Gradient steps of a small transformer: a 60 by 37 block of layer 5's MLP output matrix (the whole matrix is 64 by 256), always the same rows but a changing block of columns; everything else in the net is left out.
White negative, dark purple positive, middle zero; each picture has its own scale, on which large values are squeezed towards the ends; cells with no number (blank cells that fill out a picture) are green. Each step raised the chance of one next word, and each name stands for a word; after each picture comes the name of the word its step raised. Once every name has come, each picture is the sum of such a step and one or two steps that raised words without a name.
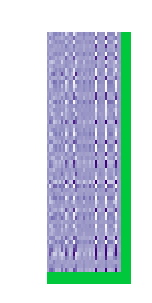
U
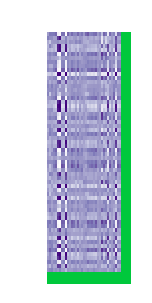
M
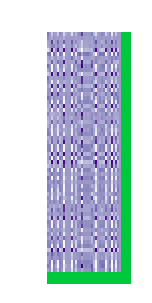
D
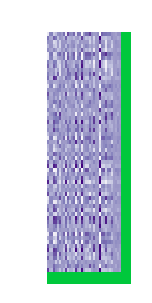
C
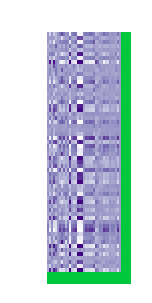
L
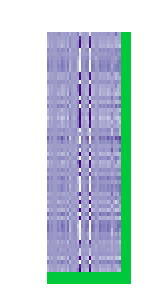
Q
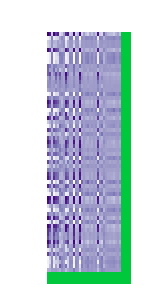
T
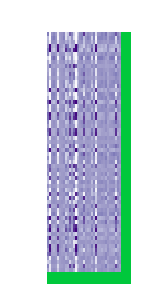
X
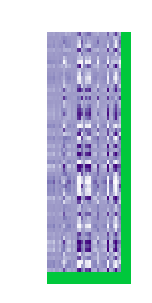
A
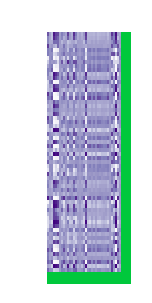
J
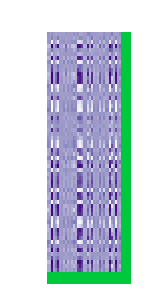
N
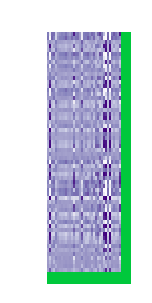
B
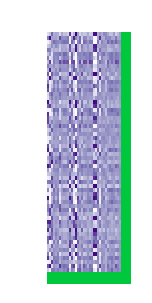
T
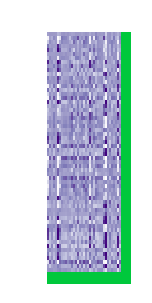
J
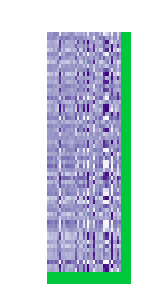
M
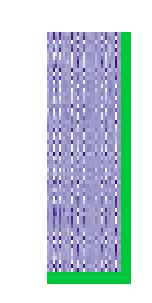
J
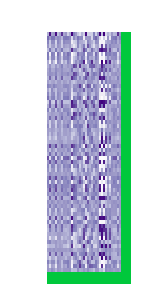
T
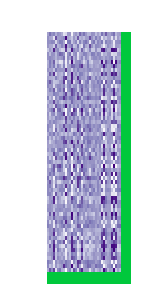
A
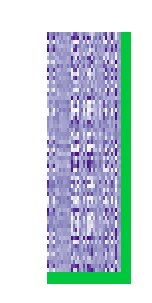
U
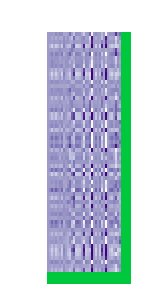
N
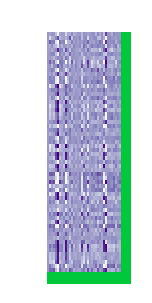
A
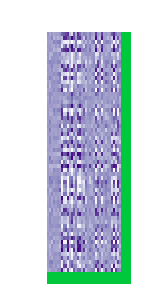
A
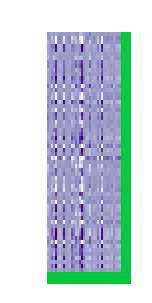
N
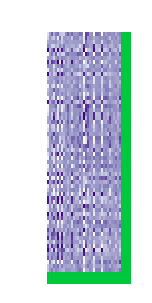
X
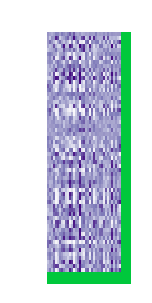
N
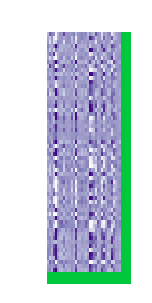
M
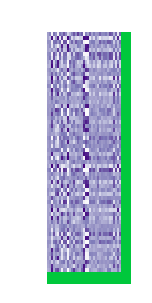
C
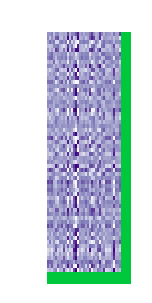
A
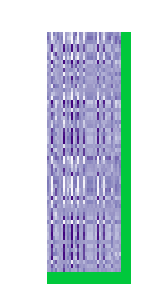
B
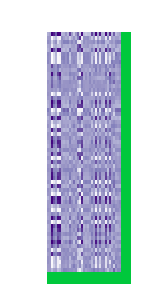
T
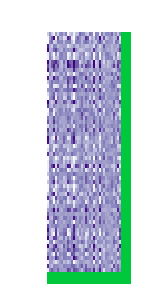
C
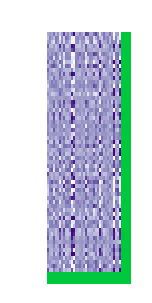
T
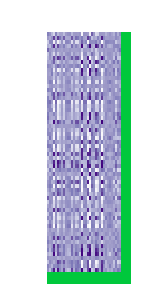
U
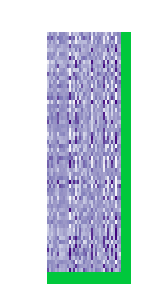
U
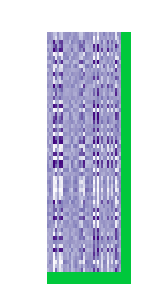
D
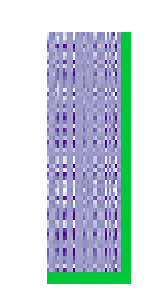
B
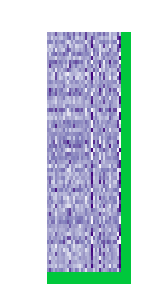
N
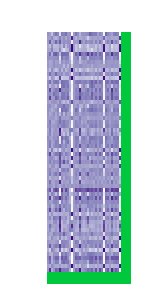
X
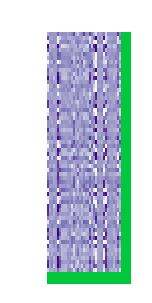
N
